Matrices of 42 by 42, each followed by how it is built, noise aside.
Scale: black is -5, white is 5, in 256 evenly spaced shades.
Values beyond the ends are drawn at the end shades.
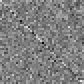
diagonal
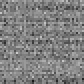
blocks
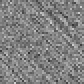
Toeplitz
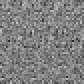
repeating columns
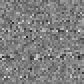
uneven rows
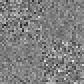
block diagonal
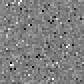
sparse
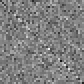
diagonal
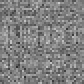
blocks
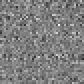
uneven rows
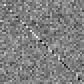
diagonal
